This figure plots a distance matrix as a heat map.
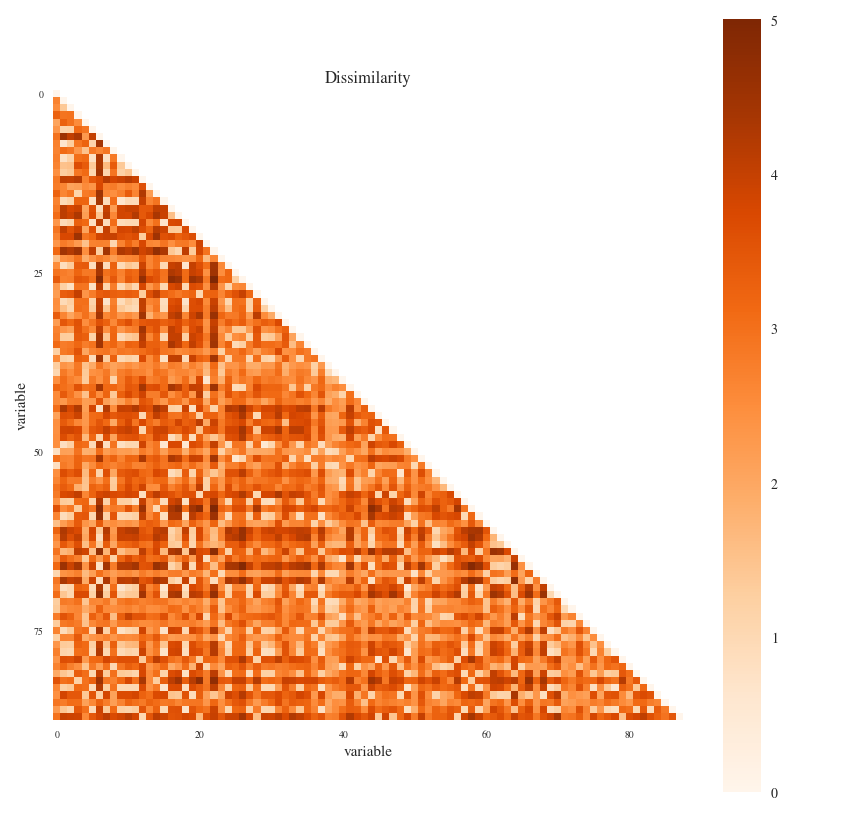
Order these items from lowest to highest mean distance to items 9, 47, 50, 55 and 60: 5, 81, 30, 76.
76, 5, 81, 30
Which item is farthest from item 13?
22
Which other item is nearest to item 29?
49
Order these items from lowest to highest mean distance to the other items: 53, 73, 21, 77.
21, 77, 53, 73
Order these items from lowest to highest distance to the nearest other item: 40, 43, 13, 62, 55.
40, 62, 55, 43, 13
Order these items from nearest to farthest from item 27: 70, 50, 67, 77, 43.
70, 77, 50, 67, 43
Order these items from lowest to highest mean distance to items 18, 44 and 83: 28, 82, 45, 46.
28, 45, 46, 82
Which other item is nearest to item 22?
68
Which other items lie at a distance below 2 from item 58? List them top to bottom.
3, 14, 82
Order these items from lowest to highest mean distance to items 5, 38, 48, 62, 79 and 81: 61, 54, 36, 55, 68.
36, 54, 68, 61, 55
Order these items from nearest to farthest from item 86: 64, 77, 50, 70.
77, 70, 64, 50
